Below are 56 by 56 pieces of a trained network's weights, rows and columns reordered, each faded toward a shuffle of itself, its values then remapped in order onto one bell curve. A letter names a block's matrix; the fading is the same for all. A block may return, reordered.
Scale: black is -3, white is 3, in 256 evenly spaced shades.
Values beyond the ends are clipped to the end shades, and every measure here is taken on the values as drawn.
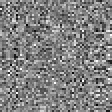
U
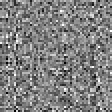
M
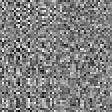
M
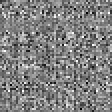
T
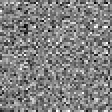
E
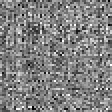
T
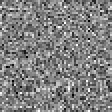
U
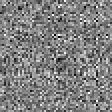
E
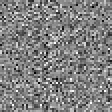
E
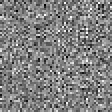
U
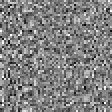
U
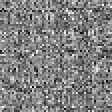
T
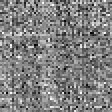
T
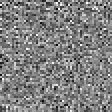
E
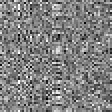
M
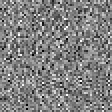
U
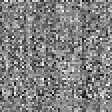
T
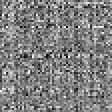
T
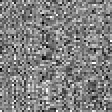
U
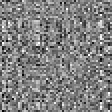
M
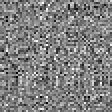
E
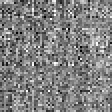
T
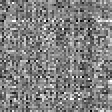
T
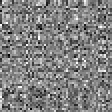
M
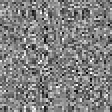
U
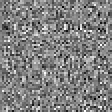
E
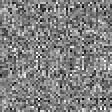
E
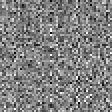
M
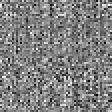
T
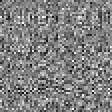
E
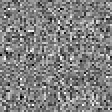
M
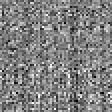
T
